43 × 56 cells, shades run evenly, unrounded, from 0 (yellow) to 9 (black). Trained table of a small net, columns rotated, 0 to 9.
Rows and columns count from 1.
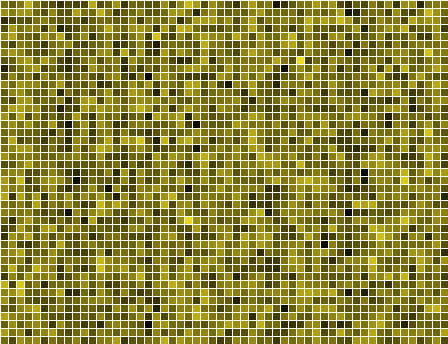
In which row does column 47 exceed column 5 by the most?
25
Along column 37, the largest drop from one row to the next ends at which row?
5
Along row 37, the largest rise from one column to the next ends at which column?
9
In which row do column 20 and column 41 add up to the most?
12
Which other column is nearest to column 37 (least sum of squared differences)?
27
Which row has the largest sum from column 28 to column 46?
14
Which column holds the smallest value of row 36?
3
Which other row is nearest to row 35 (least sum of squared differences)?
4
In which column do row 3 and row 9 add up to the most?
1
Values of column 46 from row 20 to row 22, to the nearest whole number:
5 3 9
